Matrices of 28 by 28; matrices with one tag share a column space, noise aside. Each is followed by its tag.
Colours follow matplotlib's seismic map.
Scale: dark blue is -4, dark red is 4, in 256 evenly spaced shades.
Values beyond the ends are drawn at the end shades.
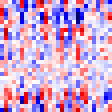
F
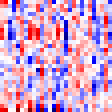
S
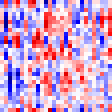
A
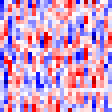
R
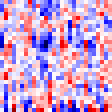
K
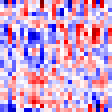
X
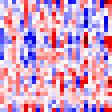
A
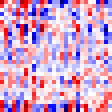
X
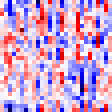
A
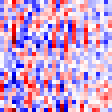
K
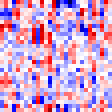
X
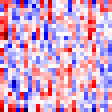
S
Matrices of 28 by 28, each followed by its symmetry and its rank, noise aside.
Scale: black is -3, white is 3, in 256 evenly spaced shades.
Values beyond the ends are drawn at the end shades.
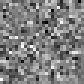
antisymmetric, rank eight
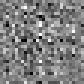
antisymmetric, rank four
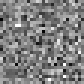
no symmetry, rank eight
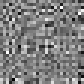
antisymmetric, rank four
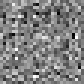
no symmetry, rank six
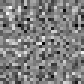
no symmetry, rank six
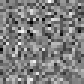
antisymmetric, rank six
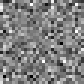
antisymmetric, rank eight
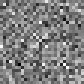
symmetric, rank eight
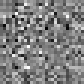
antisymmetric, rank four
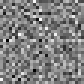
no symmetry, rank eight
